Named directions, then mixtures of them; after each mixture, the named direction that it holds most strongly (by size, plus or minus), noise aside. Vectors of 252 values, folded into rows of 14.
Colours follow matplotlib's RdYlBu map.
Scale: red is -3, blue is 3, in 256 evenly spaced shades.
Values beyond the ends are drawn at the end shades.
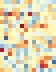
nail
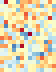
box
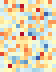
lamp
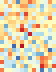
box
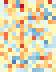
lamp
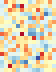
lamp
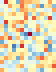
box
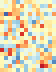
nail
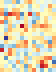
nail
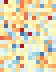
box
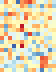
box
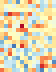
nail
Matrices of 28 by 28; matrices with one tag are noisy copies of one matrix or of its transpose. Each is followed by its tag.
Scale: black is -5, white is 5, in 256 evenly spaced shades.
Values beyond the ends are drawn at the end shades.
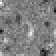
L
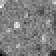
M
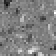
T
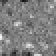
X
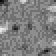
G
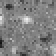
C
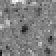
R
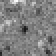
R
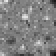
M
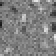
X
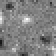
C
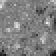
M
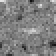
L
